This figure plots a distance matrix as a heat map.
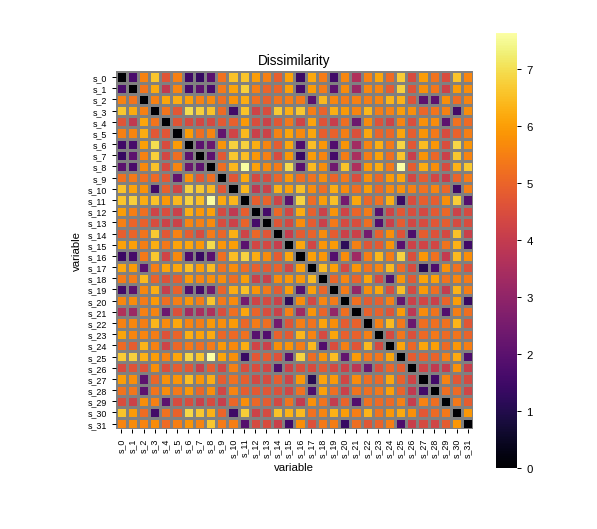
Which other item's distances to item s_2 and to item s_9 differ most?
s_5
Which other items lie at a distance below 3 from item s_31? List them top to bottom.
s_11, s_15, s_20, s_25
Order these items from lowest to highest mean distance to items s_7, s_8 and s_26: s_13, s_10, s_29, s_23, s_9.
s_29, s_9, s_13, s_23, s_10
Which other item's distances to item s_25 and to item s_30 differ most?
s_11
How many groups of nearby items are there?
9
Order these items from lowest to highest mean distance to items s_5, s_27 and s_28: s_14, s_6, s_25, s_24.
s_14, s_25, s_24, s_6
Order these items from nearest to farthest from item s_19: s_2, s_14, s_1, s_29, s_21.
s_1, s_21, s_29, s_14, s_2
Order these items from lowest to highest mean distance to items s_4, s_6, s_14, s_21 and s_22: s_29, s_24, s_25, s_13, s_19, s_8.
s_29, s_19, s_8, s_13, s_24, s_25
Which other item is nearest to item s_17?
s_27
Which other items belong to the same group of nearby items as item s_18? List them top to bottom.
s_24
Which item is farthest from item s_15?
s_8
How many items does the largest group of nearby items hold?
7
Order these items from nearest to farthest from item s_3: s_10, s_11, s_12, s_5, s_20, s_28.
s_10, s_12, s_5, s_28, s_20, s_11
